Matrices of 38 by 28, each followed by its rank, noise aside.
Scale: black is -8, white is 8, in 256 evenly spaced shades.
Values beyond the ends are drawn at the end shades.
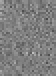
eight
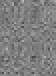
four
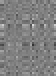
two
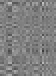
two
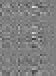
three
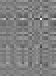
two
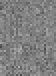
six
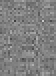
six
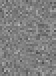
eight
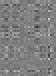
three
